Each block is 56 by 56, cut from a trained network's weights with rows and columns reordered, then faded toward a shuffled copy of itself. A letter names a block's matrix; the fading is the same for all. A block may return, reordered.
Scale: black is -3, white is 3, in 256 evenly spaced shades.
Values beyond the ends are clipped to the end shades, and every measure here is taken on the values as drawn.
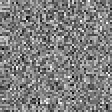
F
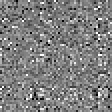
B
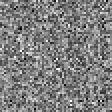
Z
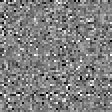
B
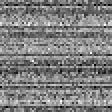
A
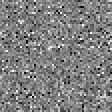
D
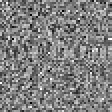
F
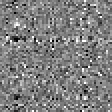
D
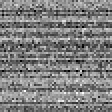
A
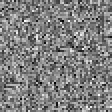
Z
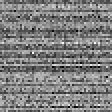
A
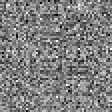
F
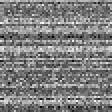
A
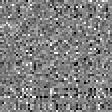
B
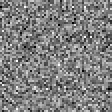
Z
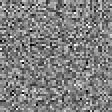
F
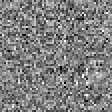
F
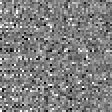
B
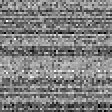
A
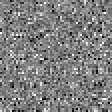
B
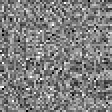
F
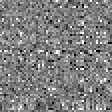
B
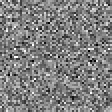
F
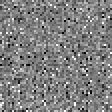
D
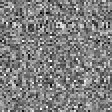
F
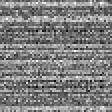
A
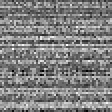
A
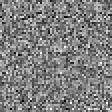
Z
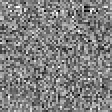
Z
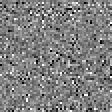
B
